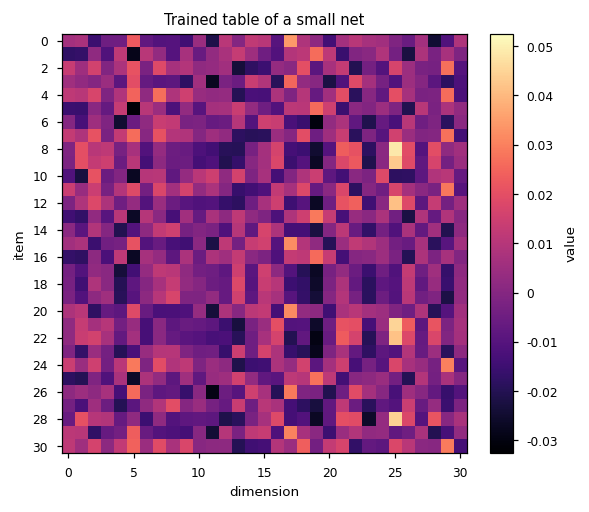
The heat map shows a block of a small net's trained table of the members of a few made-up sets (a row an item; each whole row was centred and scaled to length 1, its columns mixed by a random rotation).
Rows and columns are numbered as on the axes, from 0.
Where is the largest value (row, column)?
8, 25
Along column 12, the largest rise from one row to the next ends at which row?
29
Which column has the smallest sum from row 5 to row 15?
23
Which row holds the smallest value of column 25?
10
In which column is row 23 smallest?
19
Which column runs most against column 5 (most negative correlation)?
13
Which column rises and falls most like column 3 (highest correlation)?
26
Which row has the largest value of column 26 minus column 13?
21
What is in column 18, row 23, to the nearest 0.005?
-0.02
